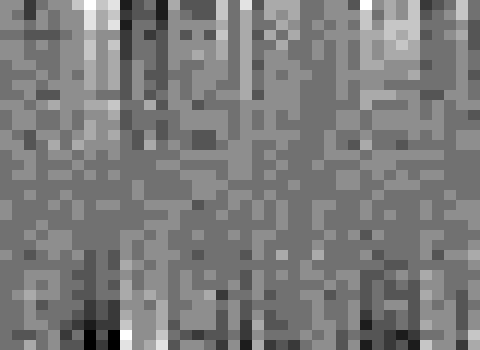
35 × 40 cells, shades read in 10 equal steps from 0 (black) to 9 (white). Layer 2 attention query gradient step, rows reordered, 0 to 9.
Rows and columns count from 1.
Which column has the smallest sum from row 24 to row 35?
8
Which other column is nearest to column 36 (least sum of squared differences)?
22
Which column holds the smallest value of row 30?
19
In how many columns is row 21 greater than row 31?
18
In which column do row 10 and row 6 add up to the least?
11
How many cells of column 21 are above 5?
10
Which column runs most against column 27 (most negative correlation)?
23
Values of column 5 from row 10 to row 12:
3 6 4
